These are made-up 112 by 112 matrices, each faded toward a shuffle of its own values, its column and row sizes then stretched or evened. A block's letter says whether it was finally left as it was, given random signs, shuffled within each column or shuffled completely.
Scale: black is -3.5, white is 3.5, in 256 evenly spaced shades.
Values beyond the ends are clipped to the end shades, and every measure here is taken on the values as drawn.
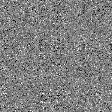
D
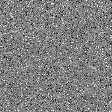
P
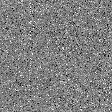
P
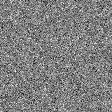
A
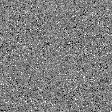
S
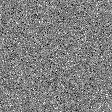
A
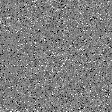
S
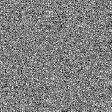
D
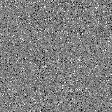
D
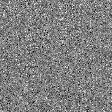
P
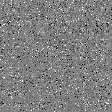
D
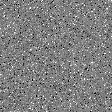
P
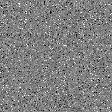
D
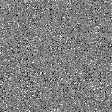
D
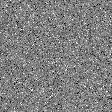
A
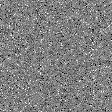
P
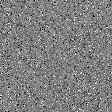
P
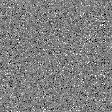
D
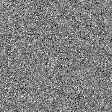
S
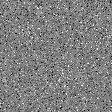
A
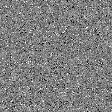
S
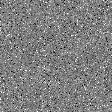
P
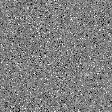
S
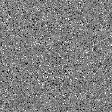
D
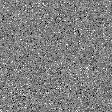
S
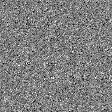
S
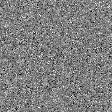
S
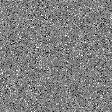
S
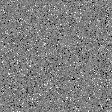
P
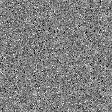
P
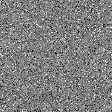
S
